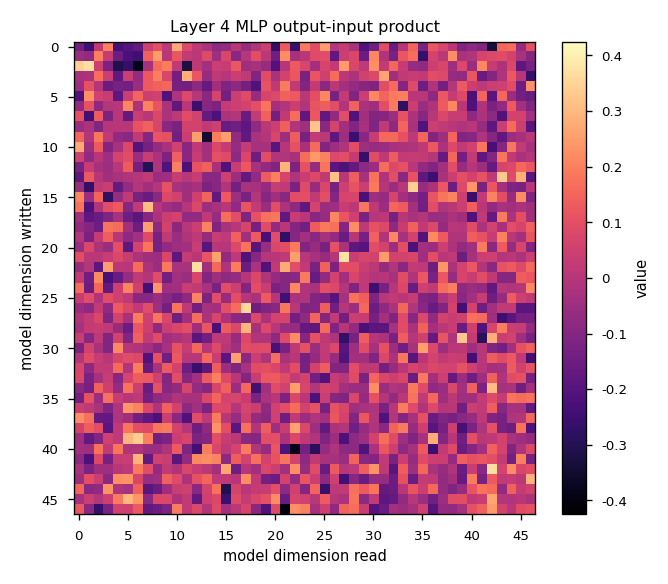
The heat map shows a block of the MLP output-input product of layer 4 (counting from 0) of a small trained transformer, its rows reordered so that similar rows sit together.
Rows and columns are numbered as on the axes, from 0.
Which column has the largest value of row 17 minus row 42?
16
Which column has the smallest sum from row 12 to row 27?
1
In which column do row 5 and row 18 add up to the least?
0
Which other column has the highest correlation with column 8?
2
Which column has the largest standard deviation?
42
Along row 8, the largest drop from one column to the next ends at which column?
25
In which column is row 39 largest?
6
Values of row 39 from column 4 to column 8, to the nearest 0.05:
0 0.3 0.35 0.2 -0.15
